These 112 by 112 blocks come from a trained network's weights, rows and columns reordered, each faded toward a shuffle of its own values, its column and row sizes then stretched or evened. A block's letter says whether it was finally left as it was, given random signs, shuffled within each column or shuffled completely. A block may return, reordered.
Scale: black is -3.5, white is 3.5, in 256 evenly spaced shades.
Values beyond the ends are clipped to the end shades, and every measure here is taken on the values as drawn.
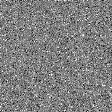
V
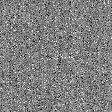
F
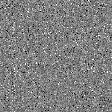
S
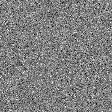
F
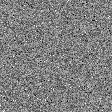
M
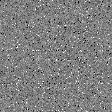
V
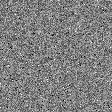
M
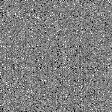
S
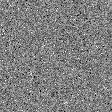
M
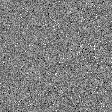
V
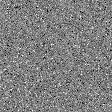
M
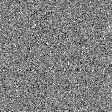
V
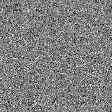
S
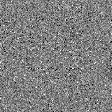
S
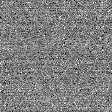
S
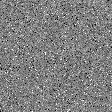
M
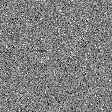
F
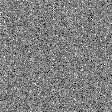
F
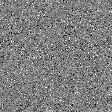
V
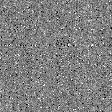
S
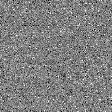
S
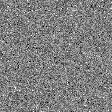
V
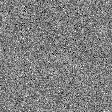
F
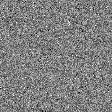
V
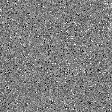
V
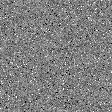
M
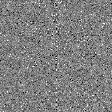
S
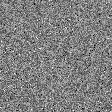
M
